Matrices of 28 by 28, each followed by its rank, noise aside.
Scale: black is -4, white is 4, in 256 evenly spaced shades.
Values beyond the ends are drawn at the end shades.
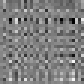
two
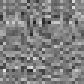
four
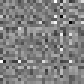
four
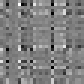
two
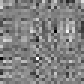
three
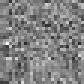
six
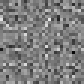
six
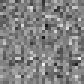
six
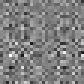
three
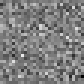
eight
